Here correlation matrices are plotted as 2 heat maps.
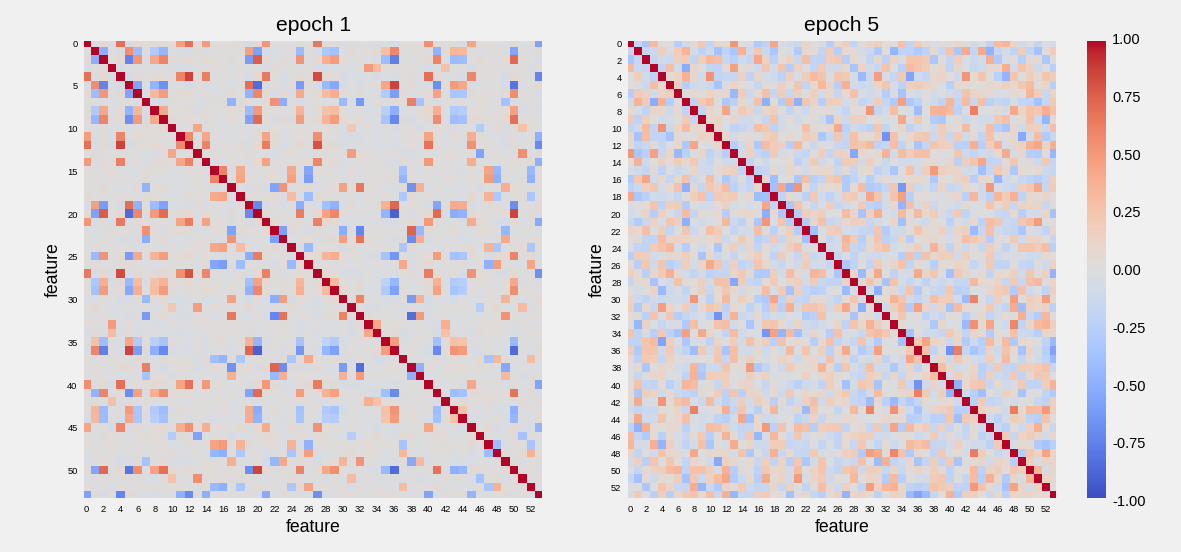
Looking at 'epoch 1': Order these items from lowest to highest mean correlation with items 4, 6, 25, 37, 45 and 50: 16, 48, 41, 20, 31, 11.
16, 31, 48, 11, 41, 20
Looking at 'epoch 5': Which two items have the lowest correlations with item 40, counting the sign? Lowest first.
36, 41
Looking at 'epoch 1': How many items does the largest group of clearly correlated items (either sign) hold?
17
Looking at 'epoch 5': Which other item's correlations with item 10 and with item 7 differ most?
17
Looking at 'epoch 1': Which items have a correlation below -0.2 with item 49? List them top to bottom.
7, 22, 38
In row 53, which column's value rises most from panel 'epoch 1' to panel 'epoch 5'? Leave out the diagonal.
12
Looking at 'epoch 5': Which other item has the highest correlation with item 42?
4
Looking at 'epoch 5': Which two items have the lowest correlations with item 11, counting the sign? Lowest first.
32, 49
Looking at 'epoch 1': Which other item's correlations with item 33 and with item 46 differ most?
13
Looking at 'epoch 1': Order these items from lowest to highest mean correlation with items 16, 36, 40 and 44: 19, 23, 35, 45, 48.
48, 23, 45, 35, 19
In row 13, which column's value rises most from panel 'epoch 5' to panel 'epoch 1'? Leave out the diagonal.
51
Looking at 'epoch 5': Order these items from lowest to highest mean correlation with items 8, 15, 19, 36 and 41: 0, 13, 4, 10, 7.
7, 4, 10, 0, 13
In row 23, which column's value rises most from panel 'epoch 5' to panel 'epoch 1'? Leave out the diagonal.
32
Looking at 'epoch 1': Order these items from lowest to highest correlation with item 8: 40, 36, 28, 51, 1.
36, 1, 51, 40, 28
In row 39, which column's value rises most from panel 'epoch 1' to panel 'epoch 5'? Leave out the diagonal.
38
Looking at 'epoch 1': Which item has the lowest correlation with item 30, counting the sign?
38
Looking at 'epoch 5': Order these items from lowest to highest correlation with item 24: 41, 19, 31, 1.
1, 19, 41, 31
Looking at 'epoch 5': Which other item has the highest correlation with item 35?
37
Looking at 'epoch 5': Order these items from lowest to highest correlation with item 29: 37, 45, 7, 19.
7, 37, 45, 19
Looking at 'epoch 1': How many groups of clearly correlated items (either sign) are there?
6
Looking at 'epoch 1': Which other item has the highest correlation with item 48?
26
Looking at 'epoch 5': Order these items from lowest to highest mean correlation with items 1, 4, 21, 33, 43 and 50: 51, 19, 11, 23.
11, 19, 23, 51
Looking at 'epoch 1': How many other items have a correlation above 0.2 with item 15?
4
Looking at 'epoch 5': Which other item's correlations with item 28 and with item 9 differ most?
13
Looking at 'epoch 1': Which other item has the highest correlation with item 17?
32
